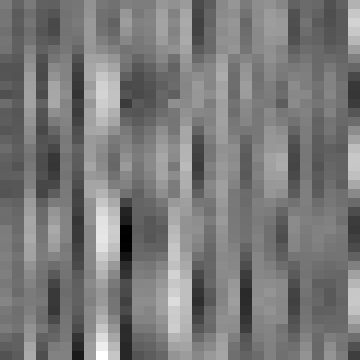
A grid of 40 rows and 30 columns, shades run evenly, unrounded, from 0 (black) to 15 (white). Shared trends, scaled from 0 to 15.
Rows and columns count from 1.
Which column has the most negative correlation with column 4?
8
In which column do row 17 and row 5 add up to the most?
30
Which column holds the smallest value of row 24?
11
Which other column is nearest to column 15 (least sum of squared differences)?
16
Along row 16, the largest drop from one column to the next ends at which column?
17
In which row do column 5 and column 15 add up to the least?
19
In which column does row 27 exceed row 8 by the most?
15
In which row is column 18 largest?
40
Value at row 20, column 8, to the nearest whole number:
9
